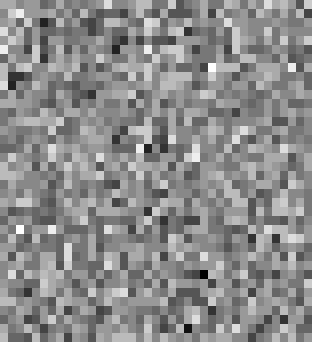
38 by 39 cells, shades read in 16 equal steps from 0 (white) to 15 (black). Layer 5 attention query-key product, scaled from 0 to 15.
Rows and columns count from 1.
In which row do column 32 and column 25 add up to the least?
17
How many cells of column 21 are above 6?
25
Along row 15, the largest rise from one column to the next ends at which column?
8
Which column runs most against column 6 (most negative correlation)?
30
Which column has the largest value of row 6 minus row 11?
15
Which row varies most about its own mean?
6
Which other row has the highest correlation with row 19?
34
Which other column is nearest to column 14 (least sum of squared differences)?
35
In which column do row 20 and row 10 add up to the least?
1
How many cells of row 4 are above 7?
18
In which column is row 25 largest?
21
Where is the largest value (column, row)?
26, 31
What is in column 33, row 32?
9
